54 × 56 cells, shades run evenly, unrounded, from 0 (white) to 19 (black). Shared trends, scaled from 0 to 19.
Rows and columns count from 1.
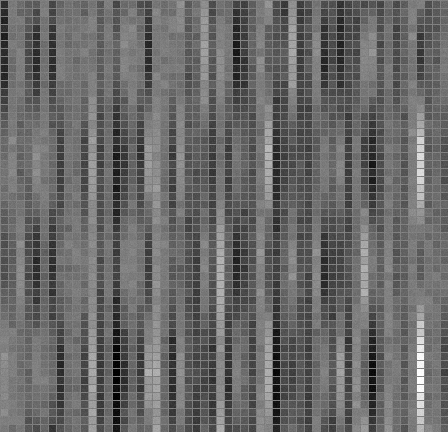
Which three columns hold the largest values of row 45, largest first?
15, 35, 47
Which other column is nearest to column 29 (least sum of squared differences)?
22
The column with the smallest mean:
53
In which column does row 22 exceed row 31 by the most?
46
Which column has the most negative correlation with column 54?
25
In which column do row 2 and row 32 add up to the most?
30
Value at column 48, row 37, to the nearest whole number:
11
